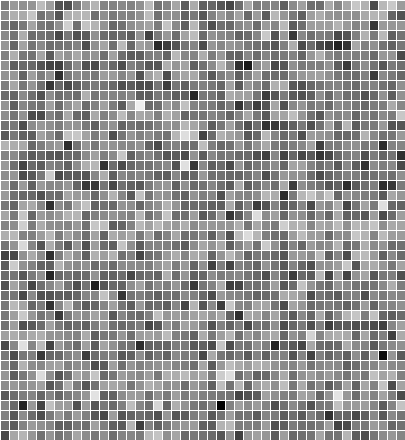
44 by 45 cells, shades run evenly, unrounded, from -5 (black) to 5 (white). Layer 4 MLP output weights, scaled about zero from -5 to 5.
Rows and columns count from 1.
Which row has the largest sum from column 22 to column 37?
23
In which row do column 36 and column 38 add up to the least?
5
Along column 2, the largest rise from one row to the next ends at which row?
27
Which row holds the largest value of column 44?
1
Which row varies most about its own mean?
41
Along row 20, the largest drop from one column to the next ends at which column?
32
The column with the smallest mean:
24
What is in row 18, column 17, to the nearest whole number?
0
